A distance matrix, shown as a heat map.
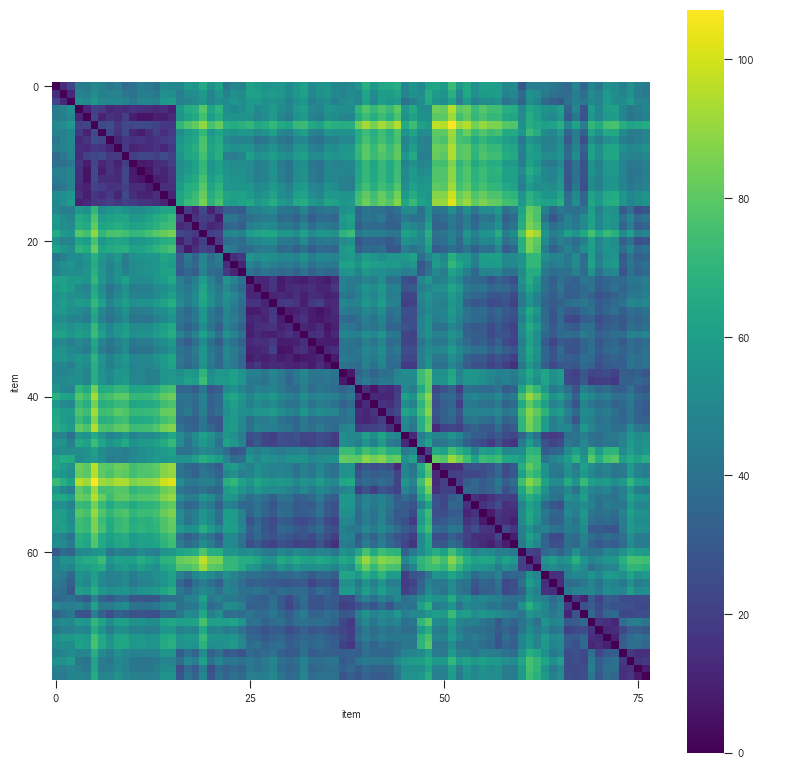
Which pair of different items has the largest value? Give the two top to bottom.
5, 51
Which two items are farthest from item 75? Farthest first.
61, 62
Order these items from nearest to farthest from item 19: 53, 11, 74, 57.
53, 74, 57, 11
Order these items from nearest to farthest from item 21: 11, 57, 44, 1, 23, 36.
44, 36, 23, 57, 1, 11
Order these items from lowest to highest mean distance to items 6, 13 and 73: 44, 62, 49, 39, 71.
71, 39, 62, 44, 49
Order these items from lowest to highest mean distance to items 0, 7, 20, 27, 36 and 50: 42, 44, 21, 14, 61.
21, 44, 42, 14, 61
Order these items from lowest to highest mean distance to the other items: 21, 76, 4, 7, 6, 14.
76, 21, 7, 4, 6, 14
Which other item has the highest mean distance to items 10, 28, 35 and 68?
51
